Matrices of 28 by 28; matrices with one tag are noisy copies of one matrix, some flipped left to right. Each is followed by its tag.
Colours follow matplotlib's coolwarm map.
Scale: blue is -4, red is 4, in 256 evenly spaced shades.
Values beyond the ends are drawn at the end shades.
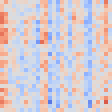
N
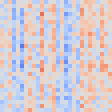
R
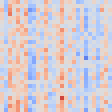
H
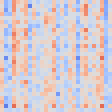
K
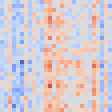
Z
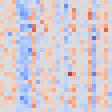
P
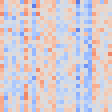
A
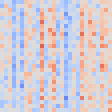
R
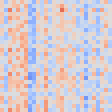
H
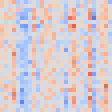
P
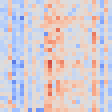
Z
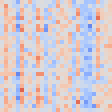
P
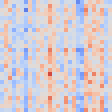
H
